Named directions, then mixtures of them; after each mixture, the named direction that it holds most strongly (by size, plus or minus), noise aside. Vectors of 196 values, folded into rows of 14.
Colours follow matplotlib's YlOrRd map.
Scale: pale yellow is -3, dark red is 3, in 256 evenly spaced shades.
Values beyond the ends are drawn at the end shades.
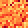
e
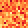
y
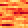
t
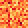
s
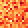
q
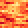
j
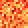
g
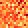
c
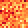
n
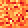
q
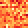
c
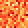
c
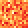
g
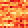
t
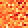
c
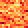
j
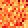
e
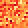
q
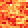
j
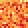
n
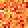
n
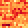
t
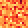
c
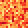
q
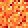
e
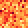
n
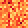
s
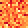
c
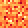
q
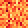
s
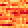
t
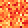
s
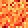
e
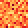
c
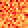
q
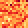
e
